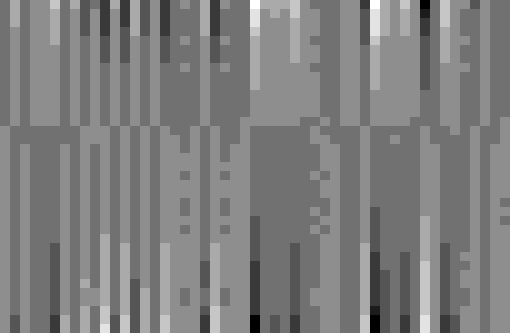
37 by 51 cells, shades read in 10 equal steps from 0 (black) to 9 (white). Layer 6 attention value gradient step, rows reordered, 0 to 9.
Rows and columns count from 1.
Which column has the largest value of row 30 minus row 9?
43
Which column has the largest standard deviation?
38
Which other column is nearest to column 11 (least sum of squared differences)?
22
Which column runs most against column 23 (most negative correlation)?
32
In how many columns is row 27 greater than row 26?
4
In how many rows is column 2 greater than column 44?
14
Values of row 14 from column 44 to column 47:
4 5 5 4
